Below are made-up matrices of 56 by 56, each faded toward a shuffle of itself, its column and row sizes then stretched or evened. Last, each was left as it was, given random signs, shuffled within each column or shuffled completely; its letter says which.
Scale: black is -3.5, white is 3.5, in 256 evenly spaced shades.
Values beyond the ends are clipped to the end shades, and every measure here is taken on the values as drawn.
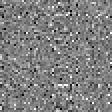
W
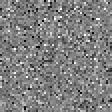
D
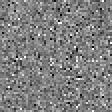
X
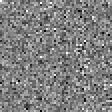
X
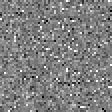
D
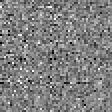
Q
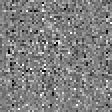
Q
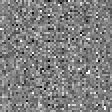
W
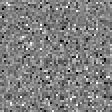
W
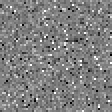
D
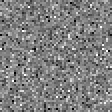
D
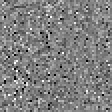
X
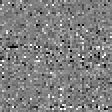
Q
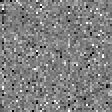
X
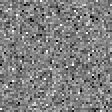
D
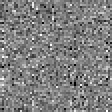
W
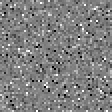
D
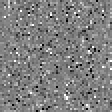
X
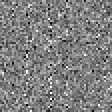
X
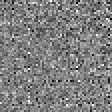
W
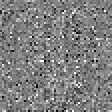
W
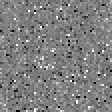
D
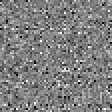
W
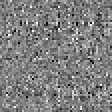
W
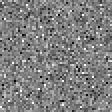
D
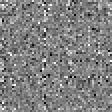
Q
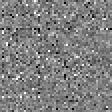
Q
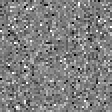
X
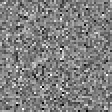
X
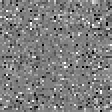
Q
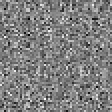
W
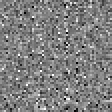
X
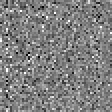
X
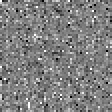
W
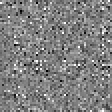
Q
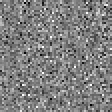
X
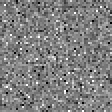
D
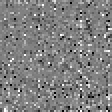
Q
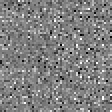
Q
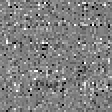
W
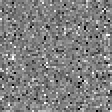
X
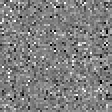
Q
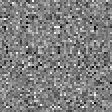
W
